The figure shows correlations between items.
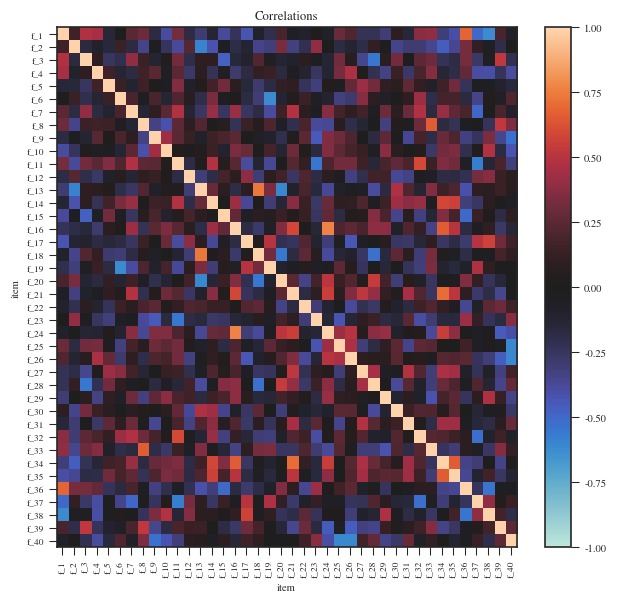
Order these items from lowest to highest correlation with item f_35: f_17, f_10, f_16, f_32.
f_17, f_32, f_10, f_16
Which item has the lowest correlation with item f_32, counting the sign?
f_37
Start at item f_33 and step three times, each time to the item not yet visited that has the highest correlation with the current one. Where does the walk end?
f_3
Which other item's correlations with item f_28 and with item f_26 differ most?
f_40
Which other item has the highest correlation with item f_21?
f_34
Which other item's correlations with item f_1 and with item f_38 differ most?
f_36
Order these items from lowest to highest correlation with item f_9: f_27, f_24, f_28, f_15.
f_28, f_27, f_15, f_24
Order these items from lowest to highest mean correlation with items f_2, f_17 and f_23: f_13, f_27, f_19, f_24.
f_13, f_24, f_27, f_19
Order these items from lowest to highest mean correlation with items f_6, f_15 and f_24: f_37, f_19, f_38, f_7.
f_19, f_37, f_38, f_7
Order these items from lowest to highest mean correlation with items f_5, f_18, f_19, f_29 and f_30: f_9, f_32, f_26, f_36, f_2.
f_2, f_36, f_32, f_9, f_26
